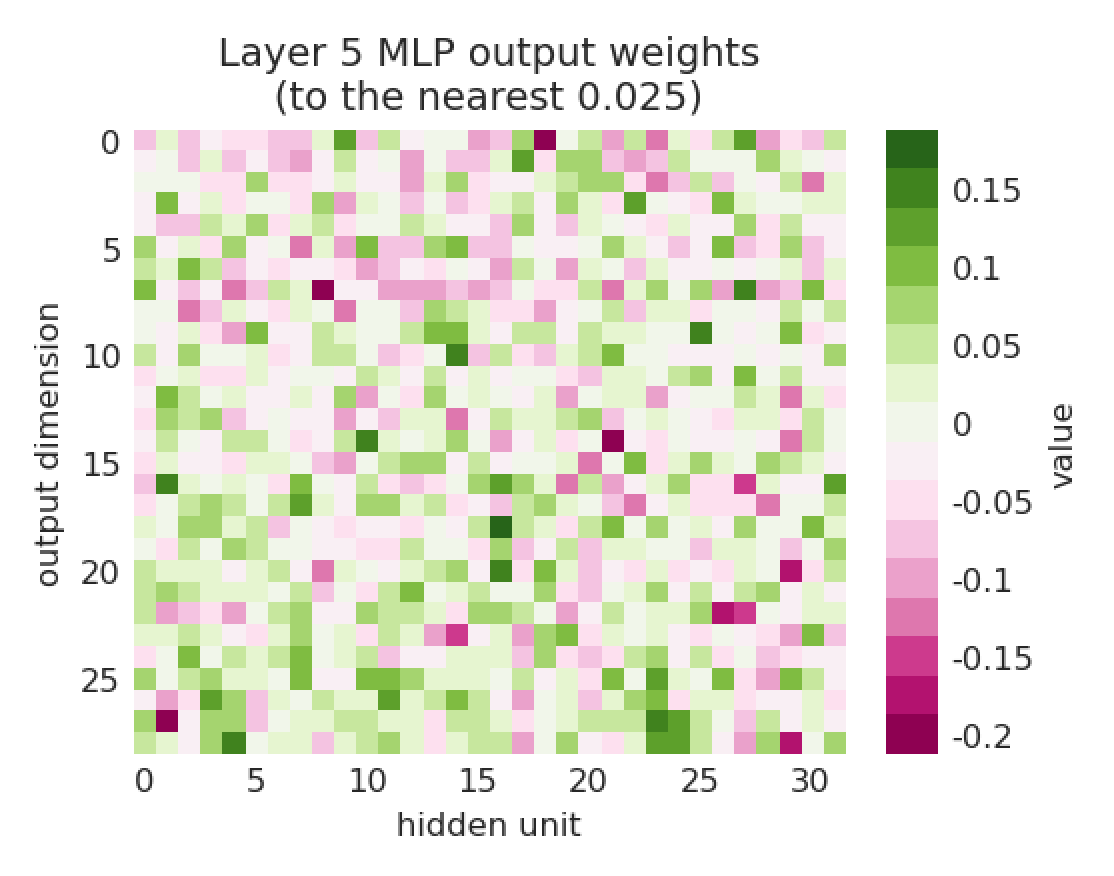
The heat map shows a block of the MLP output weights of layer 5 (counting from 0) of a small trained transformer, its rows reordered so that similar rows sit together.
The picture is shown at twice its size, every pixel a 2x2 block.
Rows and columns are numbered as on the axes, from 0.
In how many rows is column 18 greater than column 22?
13
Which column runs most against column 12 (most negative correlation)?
20
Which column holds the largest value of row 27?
23
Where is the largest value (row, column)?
18, 16
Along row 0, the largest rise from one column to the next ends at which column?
19
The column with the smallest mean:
29
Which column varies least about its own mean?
6
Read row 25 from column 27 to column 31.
-0.05 -0.1 0.1 0.05 -0.025
